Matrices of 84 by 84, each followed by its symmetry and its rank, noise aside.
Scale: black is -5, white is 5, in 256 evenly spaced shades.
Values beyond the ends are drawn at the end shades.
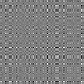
symmetric, rank one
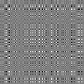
symmetric, rank one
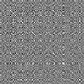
symmetric, rank three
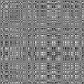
symmetric, rank two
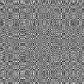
no symmetry, rank three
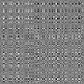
no symmetry, rank two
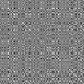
symmetric, rank three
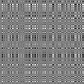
no symmetry, rank one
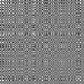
symmetric, rank two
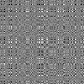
symmetric, rank two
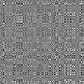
no symmetry, rank three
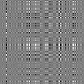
no symmetry, rank one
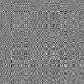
symmetric, rank two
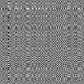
antisymmetric, rank two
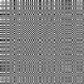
symmetric, rank one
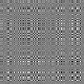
symmetric, rank one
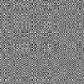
no symmetry, rank three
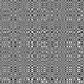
no symmetry, rank two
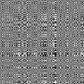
no symmetry, rank two
